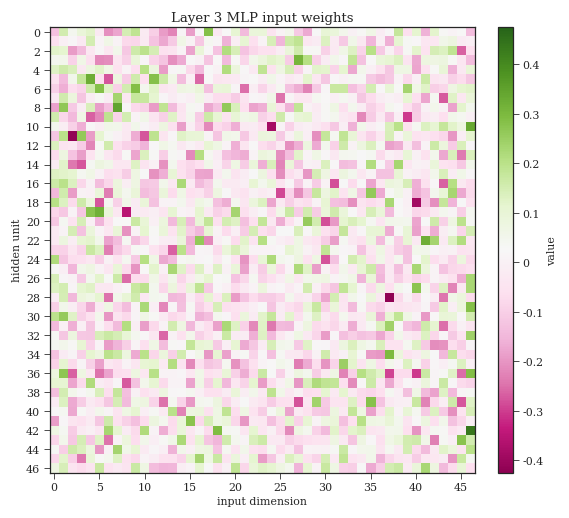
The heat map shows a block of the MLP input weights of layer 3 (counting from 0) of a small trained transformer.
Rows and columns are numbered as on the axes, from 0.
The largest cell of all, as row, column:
42, 46
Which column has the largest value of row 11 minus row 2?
3
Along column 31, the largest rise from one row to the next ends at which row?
17
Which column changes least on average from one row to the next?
22
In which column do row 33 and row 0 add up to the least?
6
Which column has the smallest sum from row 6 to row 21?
40
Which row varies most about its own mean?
36
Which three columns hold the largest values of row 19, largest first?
5, 4, 20
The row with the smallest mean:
31
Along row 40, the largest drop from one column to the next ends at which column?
14
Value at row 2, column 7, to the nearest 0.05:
0.05
